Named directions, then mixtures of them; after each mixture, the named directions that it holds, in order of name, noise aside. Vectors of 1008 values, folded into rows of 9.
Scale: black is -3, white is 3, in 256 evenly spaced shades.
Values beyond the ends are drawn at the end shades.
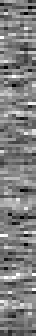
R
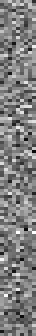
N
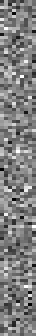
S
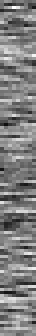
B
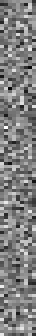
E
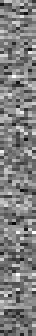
N, R.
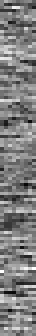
B.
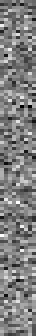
E, N, R.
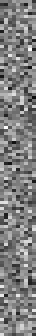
E.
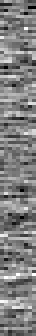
B, R.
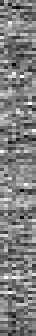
B, R, S.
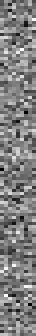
B, N, S.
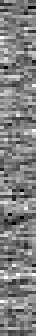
B, R, S.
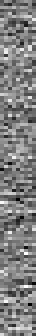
B, E, S.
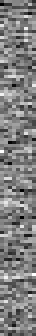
E, R, S.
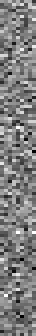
N.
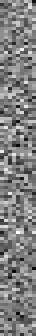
E, N.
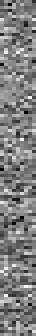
B, N, S.
